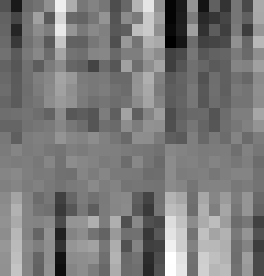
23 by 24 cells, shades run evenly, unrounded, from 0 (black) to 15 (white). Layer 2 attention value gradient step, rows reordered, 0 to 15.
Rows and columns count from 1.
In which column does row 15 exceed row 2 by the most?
16
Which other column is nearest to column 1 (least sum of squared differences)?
3
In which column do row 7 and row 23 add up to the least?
6
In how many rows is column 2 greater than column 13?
11
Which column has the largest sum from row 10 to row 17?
23
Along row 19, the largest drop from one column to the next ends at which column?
12
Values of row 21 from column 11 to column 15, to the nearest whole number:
10 5 8 4 4
